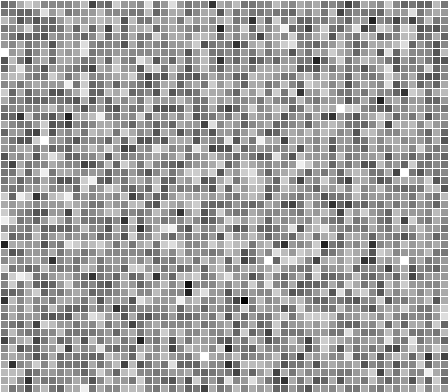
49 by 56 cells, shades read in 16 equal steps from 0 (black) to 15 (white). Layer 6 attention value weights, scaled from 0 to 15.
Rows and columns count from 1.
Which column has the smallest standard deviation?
10
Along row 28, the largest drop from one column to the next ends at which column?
51
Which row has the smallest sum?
8
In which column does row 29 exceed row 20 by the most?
37
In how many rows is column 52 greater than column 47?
24
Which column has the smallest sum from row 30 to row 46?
47
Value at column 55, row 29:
9
